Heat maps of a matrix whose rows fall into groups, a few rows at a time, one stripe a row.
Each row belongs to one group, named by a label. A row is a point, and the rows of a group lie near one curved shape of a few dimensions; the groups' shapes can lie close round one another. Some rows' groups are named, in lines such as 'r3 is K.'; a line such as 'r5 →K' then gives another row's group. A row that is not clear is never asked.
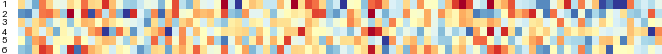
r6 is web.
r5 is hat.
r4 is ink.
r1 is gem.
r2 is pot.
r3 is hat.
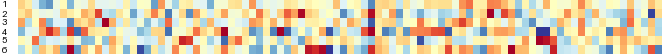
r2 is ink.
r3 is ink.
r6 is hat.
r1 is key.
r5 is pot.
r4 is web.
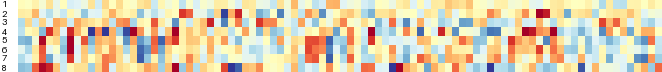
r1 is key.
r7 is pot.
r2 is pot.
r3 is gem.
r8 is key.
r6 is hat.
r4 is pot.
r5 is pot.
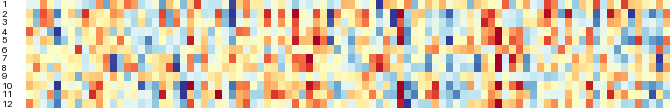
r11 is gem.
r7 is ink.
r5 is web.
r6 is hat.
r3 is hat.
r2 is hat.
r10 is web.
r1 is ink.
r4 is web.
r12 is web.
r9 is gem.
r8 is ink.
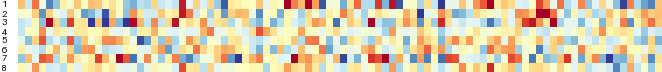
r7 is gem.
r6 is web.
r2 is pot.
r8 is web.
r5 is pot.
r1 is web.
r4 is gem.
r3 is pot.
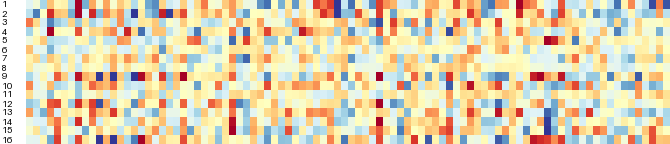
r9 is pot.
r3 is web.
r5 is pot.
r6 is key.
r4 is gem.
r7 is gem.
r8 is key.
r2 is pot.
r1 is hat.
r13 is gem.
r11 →key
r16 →pot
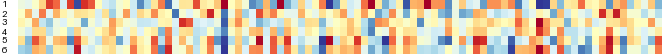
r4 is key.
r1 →web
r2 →gem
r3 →pot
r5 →hat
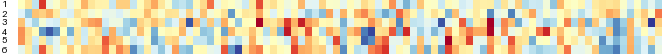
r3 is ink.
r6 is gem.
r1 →gem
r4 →web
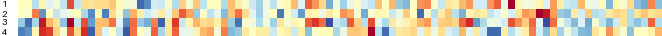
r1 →hat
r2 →pot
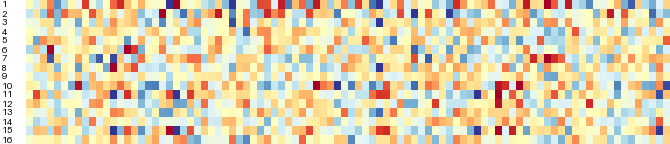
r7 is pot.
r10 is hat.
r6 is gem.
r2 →gem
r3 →ink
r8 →ink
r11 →ink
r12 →web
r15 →ink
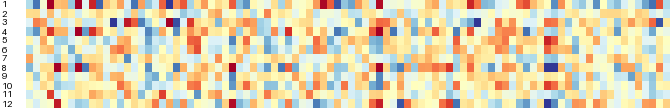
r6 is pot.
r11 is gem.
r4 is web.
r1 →pot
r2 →gem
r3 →ink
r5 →pot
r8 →web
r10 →pot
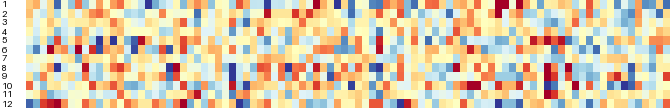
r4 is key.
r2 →ink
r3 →gem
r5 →pot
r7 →gem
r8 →key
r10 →gem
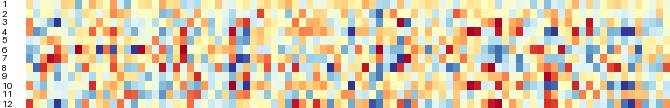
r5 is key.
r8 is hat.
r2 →key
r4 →gem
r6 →pot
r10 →gem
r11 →ink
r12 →web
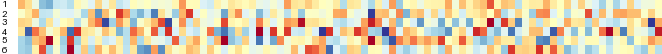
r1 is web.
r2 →ink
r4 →hat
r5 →web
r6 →hat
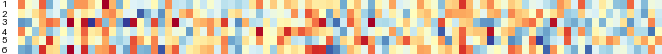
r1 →ink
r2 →pot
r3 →pot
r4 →ink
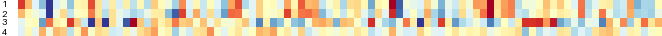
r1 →web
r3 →pot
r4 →gem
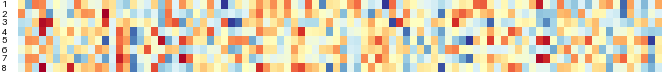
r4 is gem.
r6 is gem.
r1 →hat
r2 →ink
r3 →key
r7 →ink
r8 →gem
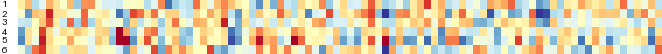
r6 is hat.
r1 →web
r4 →gem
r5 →gem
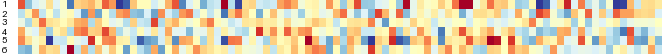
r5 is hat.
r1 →gem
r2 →ink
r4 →ink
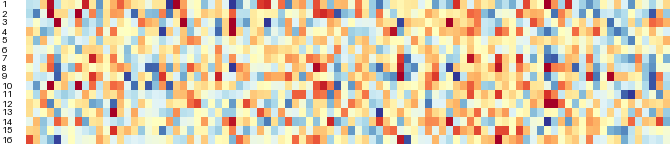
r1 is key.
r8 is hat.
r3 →web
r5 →web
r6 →gem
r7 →gem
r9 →gem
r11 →web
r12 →pot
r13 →ink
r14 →web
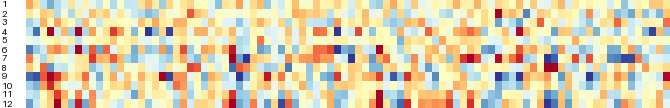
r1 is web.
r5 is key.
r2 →web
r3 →key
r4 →pot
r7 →gem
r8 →pot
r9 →key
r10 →key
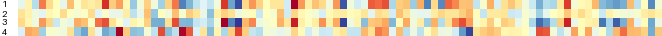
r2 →key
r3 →gem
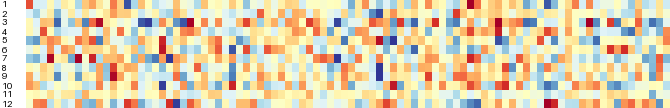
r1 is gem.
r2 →key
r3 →web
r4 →web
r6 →gem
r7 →pot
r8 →ink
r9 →ink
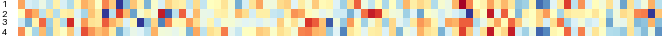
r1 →gem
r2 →ink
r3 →pot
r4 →gem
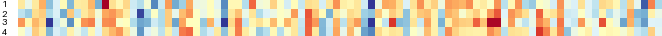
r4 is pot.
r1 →ink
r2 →pot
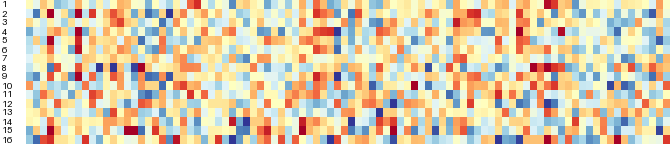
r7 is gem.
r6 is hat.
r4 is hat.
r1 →pot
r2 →pot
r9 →pot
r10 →web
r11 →web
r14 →gem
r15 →gem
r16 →key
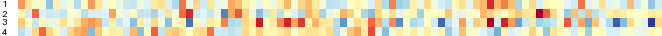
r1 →web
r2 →pot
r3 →ink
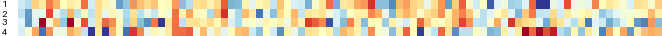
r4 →pot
